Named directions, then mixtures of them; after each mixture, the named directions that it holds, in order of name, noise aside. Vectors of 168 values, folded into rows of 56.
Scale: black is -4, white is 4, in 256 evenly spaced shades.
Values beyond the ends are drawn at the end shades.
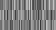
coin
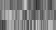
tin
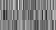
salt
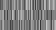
coin.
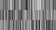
coin, tin.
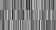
coin.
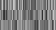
salt.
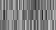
salt, tin.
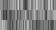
salt, tin.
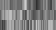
tin.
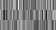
salt.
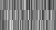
coin, tin.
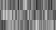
salt, tin.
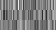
salt.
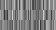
coin, salt.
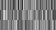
salt.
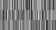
coin, salt.
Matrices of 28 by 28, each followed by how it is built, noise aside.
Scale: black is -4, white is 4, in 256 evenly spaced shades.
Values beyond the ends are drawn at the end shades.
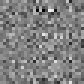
low rank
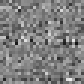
uneven rows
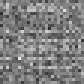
blocks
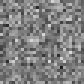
blocks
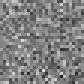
noise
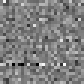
uneven rows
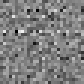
uneven rows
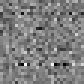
uneven rows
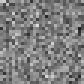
noise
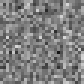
blocks
